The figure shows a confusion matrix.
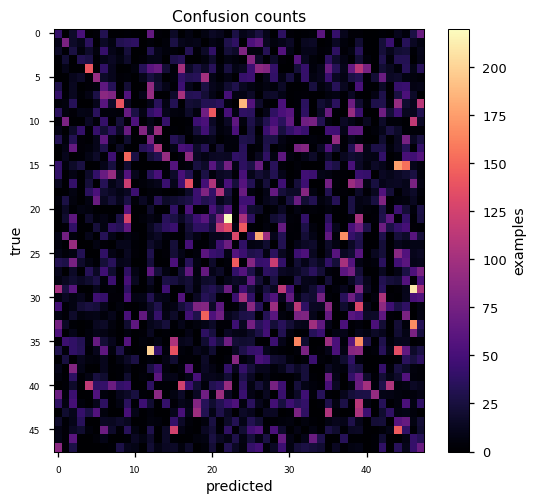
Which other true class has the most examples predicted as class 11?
32
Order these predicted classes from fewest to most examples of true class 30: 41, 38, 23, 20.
41, 20, 23, 38
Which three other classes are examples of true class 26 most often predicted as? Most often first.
23, 28, 37
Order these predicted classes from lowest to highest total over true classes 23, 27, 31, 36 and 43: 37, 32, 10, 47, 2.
10, 2, 47, 32, 37
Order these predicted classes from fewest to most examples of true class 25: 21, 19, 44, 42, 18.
18, 42, 21, 19, 44
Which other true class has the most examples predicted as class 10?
33
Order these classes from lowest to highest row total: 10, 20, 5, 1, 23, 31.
20, 1, 5, 10, 23, 31
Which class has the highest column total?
39
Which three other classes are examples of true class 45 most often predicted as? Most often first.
44, 15, 6
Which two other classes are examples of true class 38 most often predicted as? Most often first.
2, 17
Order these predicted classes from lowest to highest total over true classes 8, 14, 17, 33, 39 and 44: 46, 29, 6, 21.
21, 6, 29, 46
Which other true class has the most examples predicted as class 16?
40
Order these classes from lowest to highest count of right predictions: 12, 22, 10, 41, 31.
10, 12, 41, 31, 22
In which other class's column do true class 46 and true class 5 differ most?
19
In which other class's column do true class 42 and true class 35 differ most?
31
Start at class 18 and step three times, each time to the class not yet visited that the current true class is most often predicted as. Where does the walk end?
24
